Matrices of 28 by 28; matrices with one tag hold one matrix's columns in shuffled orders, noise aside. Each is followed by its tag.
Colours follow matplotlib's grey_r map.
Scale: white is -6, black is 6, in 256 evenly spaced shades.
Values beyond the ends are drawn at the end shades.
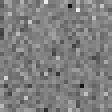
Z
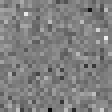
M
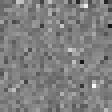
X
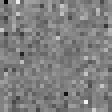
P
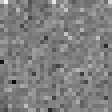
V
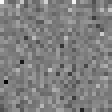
V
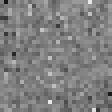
P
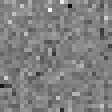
Z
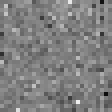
P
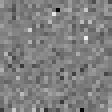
M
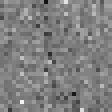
P
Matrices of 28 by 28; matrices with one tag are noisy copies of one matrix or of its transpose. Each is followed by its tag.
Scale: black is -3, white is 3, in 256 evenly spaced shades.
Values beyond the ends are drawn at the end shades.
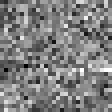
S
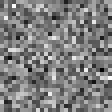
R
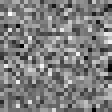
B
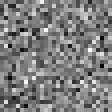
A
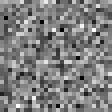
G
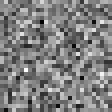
G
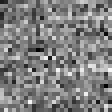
S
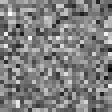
B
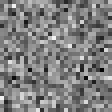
R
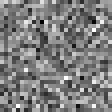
G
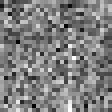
S
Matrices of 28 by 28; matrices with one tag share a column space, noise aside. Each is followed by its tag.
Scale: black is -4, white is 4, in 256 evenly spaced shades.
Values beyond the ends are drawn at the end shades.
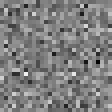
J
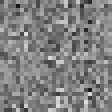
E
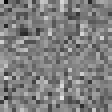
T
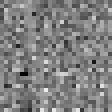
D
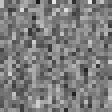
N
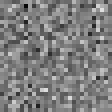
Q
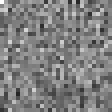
N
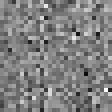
Q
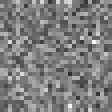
T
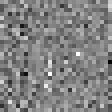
J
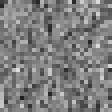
N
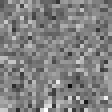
D
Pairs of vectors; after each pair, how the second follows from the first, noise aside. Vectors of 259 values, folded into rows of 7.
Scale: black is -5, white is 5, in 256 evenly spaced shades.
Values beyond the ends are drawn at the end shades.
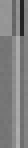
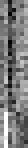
reversed, negated, scaled up.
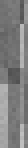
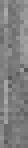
reversed, shrunk.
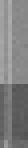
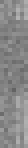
wrapped around, partly zeroed.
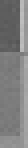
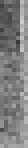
copied.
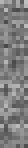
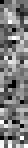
reversed, scaled up.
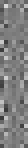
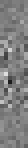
wrapped around, partly zeroed.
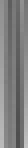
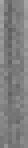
reversed, shrunk.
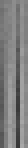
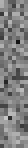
shuffled.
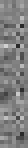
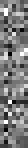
reversed, negated, scaled up.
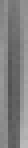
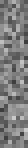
shuffled.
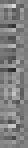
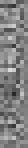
negated.
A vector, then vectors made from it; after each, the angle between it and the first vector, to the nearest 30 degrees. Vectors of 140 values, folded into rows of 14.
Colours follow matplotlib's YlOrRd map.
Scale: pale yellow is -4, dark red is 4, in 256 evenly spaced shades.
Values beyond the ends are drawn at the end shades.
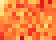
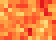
60 degrees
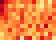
150 degrees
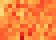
30 degrees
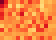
150 degrees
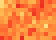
30 degrees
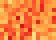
60 degrees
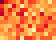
150 degrees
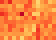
120 degrees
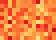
120 degrees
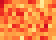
150 degrees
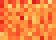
120 degrees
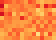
120 degrees
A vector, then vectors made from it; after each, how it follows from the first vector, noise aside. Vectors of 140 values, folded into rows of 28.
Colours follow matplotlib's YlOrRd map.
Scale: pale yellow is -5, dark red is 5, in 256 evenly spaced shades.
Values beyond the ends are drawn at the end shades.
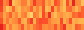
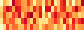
negated, scaled up.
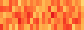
reversed, negated.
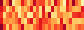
scaled up.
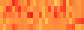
negated, partly zeroed.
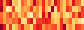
scaled up.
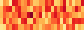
negated, scaled up.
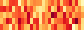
reversed, negated, scaled up.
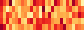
scaled up.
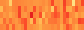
negated, partly zeroed.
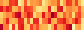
reversed, negated, scaled up.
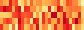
reversed, negated, scaled up.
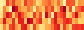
wrapped around, negated, scaled up.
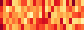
scaled up.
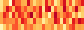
negated, scaled up.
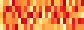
negated, scaled up.
